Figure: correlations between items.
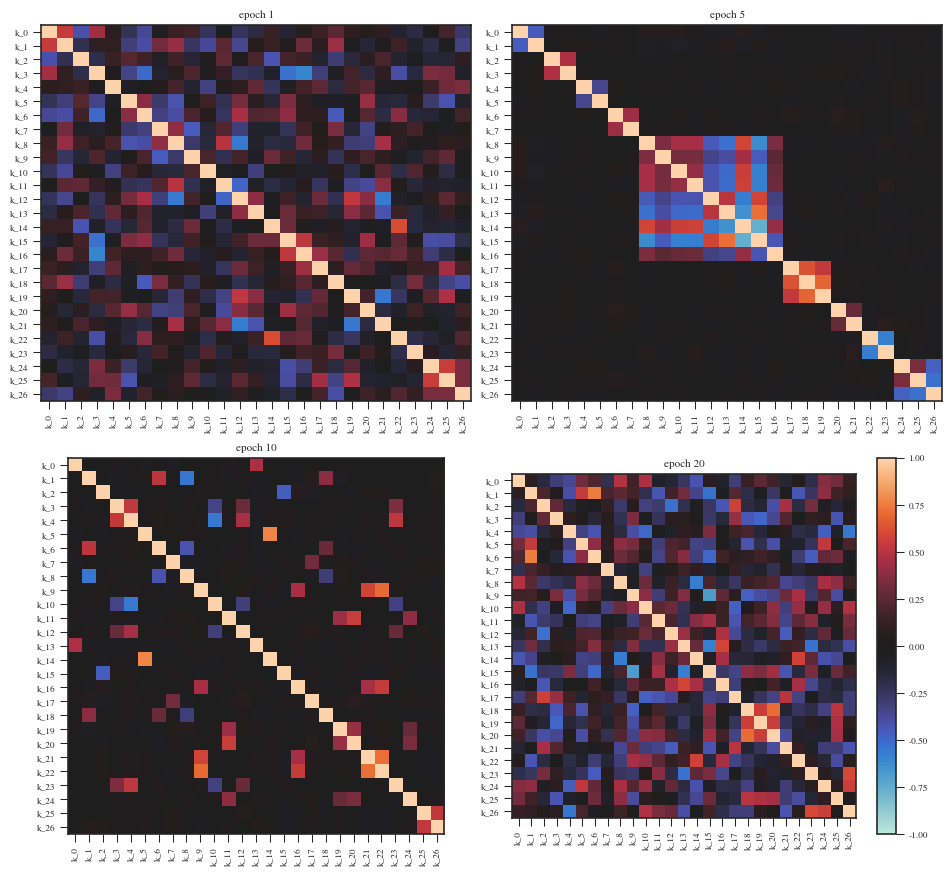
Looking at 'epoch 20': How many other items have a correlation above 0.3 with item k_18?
4
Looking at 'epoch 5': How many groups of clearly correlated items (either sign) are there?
9
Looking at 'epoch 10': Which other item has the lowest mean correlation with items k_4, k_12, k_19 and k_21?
k_10
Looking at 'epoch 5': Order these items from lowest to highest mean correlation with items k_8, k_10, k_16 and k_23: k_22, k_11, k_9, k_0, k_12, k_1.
k_12, k_22, k_1, k_0, k_9, k_11
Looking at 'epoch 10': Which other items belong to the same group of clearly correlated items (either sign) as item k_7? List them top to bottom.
k_17
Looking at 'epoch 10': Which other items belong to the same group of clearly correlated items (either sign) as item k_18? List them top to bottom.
k_1, k_6, k_8
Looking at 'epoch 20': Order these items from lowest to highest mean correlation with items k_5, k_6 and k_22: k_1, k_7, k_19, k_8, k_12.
k_19, k_7, k_8, k_12, k_1
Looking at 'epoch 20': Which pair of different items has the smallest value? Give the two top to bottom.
k_9, k_15
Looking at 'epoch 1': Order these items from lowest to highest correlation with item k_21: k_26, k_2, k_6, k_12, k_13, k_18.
k_12, k_13, k_6, k_18, k_26, k_2
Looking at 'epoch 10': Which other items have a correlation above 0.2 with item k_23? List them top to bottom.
k_3, k_4, k_12
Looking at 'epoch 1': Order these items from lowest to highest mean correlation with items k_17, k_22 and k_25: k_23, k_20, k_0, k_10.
k_10, k_23, k_20, k_0
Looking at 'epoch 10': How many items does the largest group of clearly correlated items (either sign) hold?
5
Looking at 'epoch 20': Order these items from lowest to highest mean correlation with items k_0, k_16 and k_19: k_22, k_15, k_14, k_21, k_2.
k_2, k_21, k_14, k_15, k_22
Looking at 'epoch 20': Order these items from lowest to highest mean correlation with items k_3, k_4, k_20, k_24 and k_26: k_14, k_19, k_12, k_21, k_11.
k_21, k_14, k_19, k_11, k_12
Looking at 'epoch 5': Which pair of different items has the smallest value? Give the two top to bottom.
k_14, k_15
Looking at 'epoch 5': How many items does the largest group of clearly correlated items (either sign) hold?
9
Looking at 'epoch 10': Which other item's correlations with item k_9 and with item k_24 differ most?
k_22
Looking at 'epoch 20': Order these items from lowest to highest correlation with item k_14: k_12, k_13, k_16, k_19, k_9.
k_19, k_9, k_12, k_13, k_16
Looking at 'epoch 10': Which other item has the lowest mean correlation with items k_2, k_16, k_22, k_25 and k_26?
k_15
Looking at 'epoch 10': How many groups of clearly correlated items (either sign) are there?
9
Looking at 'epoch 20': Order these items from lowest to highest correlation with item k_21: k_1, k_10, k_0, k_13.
k_10, k_0, k_1, k_13
